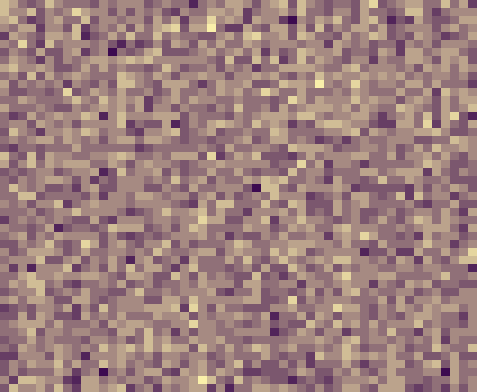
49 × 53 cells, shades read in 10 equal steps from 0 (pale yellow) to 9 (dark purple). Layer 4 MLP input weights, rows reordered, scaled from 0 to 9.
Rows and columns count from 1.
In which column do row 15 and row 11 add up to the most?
53
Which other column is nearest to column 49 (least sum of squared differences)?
44
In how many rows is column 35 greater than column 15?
19
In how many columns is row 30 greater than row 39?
27
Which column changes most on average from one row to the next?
33
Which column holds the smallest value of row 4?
24
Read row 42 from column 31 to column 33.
8 6 5
